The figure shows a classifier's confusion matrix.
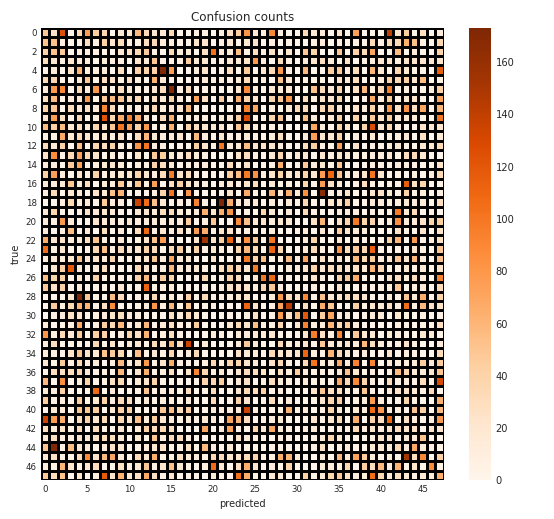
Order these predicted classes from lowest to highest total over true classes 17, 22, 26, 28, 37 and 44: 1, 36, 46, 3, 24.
46, 3, 36, 24, 1
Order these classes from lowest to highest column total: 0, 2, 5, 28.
5, 28, 2, 0
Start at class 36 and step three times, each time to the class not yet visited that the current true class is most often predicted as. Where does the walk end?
12
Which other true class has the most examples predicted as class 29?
7
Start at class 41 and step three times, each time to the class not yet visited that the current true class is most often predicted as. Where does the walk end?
20
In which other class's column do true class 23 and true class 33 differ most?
17
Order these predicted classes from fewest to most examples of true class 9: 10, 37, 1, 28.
37, 28, 1, 10
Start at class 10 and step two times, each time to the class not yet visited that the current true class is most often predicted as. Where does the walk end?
47
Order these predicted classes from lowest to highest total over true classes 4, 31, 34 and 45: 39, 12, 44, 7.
44, 39, 12, 7
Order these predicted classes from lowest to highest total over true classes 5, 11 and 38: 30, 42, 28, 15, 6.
30, 15, 42, 28, 6
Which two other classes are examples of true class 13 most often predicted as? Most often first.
1, 4
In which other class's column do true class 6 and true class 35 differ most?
15
